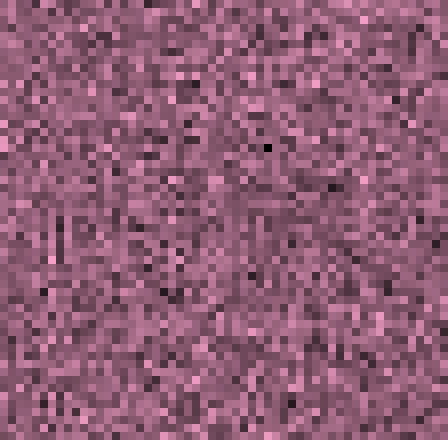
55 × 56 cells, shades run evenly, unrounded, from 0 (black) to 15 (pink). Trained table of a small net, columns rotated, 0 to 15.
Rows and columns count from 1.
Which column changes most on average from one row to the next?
21
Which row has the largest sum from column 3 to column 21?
52
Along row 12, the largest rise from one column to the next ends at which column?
54
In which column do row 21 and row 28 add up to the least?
15
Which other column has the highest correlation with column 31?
47
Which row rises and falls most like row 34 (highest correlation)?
20
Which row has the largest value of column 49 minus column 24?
13
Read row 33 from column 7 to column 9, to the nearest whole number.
15 5 11
